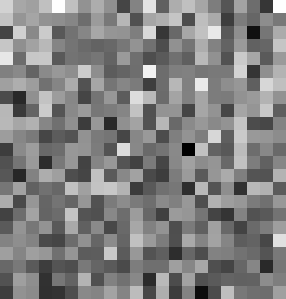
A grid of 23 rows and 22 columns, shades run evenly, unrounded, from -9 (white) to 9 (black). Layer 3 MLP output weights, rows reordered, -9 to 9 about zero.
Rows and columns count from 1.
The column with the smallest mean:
22
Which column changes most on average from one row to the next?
12
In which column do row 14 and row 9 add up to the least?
4
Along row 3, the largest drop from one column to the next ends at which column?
2
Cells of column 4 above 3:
6
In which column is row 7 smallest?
16
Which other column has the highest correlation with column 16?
14
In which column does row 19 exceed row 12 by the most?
10
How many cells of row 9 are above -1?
11
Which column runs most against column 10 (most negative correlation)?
15
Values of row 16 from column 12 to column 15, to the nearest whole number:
1 -1 0 -2
